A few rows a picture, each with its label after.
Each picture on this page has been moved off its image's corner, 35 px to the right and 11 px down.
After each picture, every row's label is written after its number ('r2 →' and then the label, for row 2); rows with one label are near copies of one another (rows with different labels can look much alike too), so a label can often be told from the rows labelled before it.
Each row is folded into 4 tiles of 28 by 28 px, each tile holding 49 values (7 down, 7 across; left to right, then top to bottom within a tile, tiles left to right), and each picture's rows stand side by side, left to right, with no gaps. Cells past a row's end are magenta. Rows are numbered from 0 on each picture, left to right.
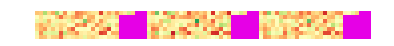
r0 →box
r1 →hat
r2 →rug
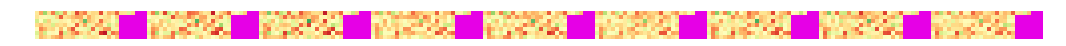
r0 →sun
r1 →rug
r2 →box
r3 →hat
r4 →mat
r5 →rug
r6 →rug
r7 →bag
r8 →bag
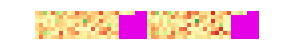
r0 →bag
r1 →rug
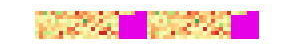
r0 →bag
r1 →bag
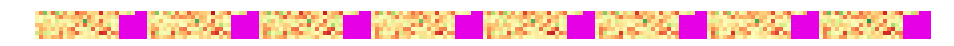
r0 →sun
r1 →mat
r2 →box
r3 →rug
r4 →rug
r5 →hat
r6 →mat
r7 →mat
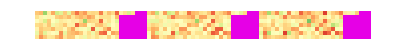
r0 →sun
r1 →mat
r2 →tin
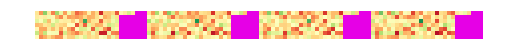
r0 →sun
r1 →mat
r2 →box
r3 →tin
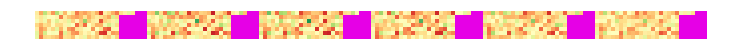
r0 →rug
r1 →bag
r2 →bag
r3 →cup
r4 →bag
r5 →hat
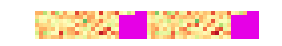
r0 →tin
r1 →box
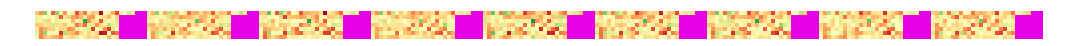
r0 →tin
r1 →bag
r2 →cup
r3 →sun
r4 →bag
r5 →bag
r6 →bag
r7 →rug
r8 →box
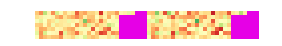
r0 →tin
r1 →box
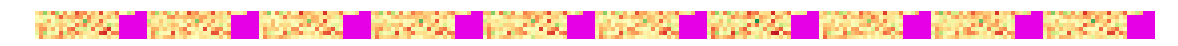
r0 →box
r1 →bag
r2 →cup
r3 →mat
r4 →bag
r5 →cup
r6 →rug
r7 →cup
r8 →sun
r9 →bag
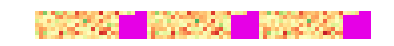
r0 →bag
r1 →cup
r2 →hat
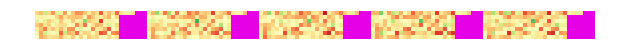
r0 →box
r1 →mat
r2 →rug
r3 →hat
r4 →bag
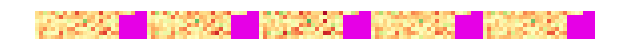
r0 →box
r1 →rug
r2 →cup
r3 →bag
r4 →rug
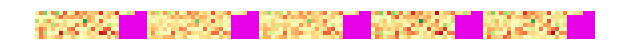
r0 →mat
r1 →mat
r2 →mat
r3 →sun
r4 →cup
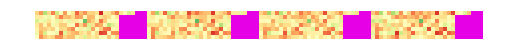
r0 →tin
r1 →rug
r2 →cup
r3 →mat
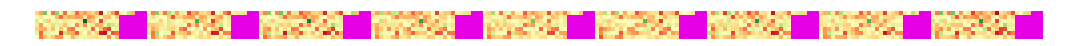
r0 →mat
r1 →rug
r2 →mat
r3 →sun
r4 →cup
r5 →cup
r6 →sun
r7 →tin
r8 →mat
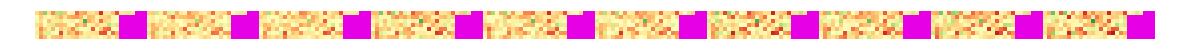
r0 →bag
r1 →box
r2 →box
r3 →bag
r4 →rug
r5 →mat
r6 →box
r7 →hat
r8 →bag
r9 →cup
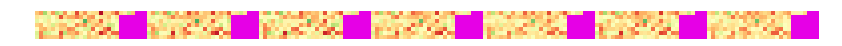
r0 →tin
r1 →sun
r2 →hat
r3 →sun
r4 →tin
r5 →sun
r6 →mat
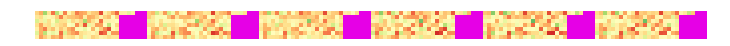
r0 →box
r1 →tin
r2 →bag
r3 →box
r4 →hat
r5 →box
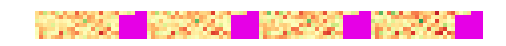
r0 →tin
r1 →mat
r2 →cup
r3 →mat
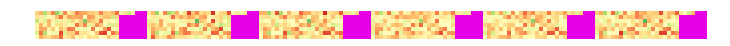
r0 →box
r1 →cup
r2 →tin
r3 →box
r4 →sun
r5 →mat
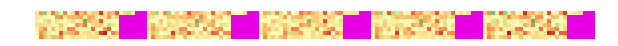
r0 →box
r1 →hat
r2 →rug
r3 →bag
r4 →hat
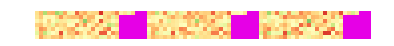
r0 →bag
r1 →hat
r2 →box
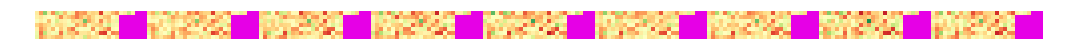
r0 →rug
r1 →rug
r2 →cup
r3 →box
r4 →bag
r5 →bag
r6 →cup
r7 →sun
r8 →rug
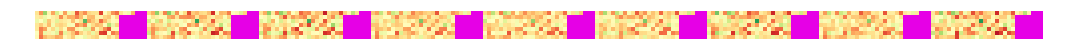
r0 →rug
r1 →mat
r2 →box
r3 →bag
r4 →mat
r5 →box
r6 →bag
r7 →cup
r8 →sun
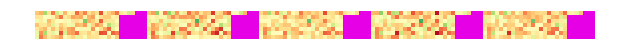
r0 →tin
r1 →mat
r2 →tin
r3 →tin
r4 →bag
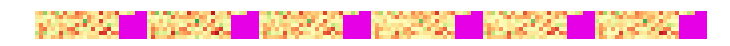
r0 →box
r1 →cup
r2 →box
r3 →mat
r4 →box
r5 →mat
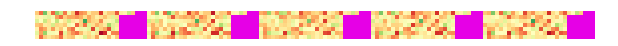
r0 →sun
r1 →cup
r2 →bag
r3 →cup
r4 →tin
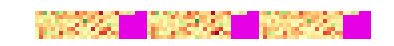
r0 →bag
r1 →rug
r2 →bag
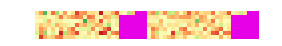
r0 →cup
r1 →hat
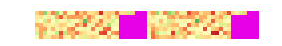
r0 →box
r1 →bag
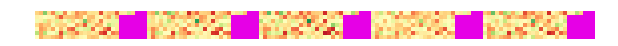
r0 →box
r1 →bag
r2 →mat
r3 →box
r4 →hat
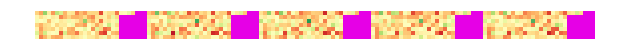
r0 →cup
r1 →hat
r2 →mat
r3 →bag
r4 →mat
